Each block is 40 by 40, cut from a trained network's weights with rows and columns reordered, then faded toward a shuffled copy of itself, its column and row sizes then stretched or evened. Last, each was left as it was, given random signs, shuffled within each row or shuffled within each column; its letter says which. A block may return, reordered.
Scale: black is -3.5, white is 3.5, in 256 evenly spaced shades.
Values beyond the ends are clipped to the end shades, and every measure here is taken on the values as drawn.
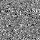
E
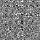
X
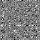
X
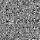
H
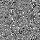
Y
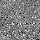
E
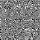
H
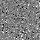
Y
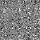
X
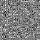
H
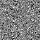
Y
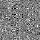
H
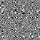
H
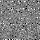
E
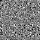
X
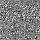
E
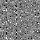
Y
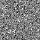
Y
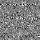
E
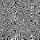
X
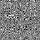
X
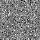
Y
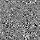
X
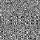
H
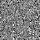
Y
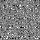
E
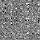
X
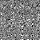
H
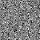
Y
